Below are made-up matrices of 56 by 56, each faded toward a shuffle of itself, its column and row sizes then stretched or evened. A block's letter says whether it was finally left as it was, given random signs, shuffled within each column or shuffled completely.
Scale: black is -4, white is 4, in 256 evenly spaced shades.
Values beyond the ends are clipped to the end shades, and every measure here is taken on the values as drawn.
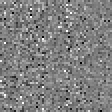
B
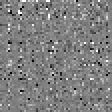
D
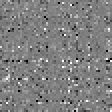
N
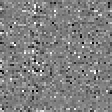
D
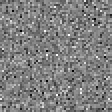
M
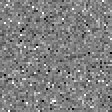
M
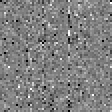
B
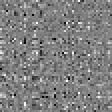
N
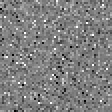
M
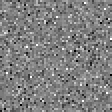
M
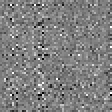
N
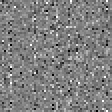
B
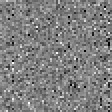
B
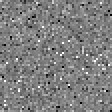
M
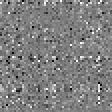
N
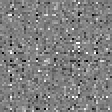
D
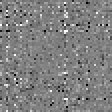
D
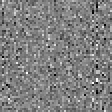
B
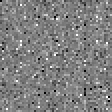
B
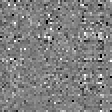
N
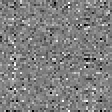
N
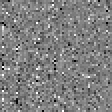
B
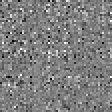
D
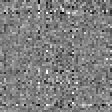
D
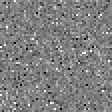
M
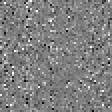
B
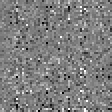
D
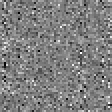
B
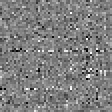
D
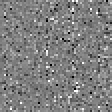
B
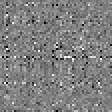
N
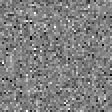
B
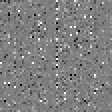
B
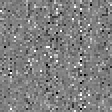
B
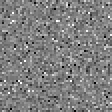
M
